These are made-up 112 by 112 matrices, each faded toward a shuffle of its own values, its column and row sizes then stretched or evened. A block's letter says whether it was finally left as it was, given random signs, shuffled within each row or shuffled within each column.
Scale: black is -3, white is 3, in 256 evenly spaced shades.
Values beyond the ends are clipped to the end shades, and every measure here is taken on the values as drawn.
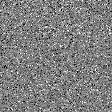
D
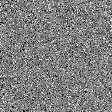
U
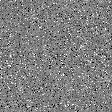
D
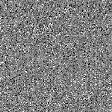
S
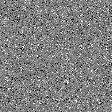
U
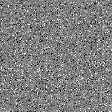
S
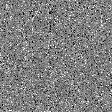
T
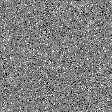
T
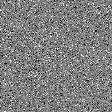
T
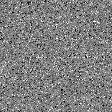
D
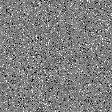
T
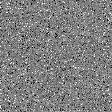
T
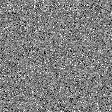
D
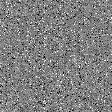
T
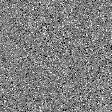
T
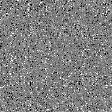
S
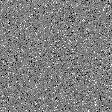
T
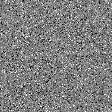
T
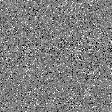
S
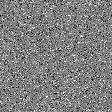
D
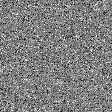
D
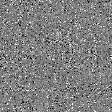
S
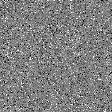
U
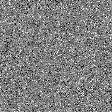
U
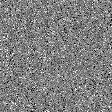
T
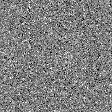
T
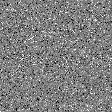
D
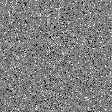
T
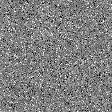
T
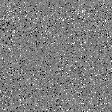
S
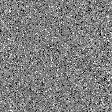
T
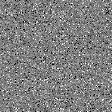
S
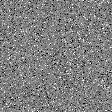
T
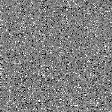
S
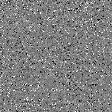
S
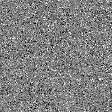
U
